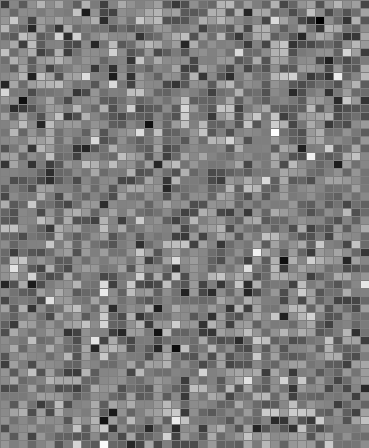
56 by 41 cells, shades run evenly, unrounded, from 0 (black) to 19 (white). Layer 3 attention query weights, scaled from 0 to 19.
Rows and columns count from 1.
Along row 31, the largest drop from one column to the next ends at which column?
22
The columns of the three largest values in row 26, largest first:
4, 1, 19
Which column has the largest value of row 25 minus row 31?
25
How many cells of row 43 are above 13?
5
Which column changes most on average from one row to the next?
20
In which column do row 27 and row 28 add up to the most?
8
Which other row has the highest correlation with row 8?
3
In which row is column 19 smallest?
24
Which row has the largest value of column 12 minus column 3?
37
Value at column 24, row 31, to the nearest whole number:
10
